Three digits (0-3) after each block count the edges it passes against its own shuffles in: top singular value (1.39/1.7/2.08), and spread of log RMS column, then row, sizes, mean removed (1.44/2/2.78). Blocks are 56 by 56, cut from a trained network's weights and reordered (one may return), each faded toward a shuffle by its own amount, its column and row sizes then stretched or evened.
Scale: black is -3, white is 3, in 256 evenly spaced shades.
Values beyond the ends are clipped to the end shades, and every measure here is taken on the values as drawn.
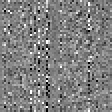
0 3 0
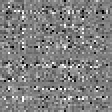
0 2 3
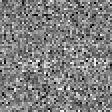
1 0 1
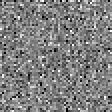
1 1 1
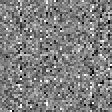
0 2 0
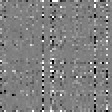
1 3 2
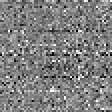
2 2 2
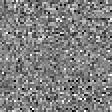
1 0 2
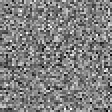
2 1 0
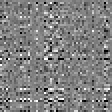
3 3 2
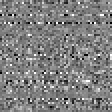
2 1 3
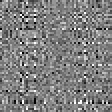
3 2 2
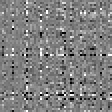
3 3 2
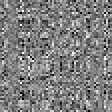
3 3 0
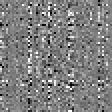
2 3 1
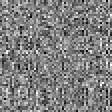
3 2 0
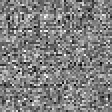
2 1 1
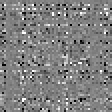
0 3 3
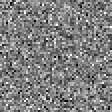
0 0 0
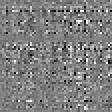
1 2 3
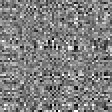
3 1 2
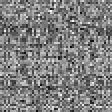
3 0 0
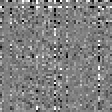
1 3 2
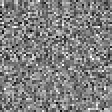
2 0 1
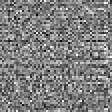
3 0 1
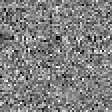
1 1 1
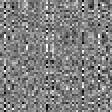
3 3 0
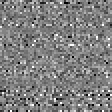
0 0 3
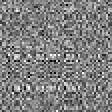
3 1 1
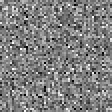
1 2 1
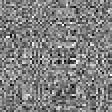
3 0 1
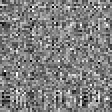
2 1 2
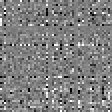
0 3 3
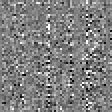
2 3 1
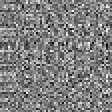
3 1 1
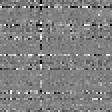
2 1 3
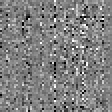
1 3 1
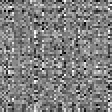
3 3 0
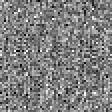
1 1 0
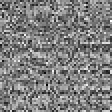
3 0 1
